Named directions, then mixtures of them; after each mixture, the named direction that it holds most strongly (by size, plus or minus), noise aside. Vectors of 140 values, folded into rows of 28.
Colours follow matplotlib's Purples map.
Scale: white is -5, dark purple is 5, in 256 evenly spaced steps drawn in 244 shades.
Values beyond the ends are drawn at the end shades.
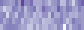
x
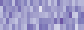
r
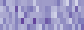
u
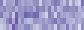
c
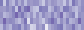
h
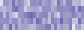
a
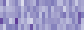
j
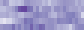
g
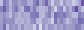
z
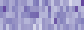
z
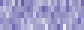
x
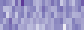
x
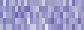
h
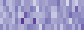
u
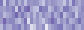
h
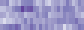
g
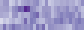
g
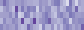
u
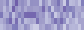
c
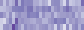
c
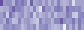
r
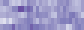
g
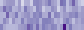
x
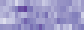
g
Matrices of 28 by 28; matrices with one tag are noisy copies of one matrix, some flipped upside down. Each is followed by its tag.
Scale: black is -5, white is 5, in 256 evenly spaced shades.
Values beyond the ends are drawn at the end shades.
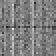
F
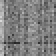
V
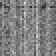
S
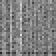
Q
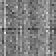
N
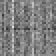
F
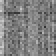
V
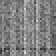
S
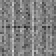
F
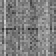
N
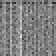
Q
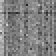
V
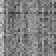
V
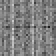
F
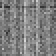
S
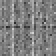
F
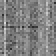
N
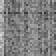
V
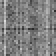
N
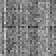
N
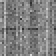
N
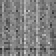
S
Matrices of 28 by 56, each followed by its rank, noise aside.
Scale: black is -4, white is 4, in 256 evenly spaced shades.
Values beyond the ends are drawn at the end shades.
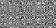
four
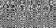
four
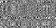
six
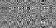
four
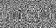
eight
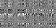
three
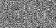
eight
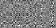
four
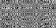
four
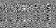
four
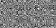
six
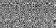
eight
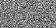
eight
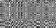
three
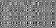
three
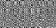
four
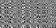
three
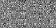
eight
